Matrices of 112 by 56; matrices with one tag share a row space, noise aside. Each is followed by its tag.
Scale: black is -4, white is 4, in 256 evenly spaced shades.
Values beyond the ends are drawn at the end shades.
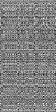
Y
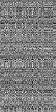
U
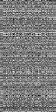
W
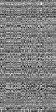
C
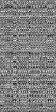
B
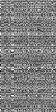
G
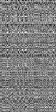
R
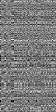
G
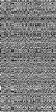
G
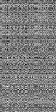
R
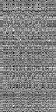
W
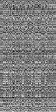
W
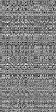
R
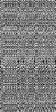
Y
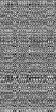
B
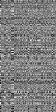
G
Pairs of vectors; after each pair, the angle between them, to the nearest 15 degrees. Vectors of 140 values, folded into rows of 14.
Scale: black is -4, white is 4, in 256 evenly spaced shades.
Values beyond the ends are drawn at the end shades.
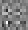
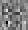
150 degrees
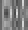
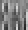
75 degrees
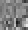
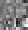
15 degrees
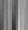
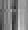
15 degrees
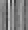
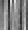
135 degrees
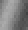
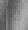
165 degrees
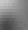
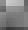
45 degrees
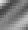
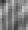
135 degrees
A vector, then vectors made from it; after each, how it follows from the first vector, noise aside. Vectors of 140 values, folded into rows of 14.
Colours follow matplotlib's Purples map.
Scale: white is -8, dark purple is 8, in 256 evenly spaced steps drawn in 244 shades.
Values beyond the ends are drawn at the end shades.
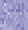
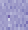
wrapped around, partly zeroed.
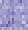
wrapped around.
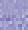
wrapped around, partly zeroed.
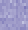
wrapped around, negated, shrunk.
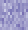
copied.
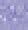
wrapped around, negated, partly zeroed.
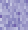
wrapped around.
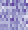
wrapped around, scaled up.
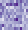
wrapped around, scaled up.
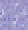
wrapped around, negated, partly zeroed.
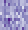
reversed, scaled up.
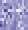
negated, scaled up.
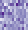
wrapped around, scaled up.
